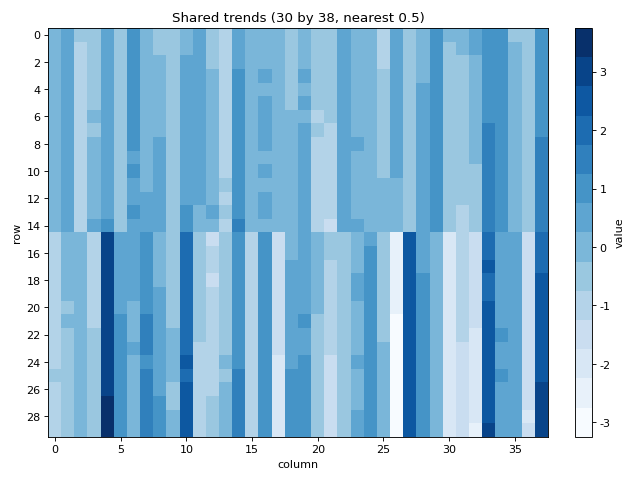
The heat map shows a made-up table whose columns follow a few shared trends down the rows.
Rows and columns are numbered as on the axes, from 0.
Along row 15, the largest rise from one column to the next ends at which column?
27
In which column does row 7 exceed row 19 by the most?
26
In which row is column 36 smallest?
28
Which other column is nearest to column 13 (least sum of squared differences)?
2
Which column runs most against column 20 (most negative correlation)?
3
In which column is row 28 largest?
4
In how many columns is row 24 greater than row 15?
15
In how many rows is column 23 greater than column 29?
5
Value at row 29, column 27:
2.5
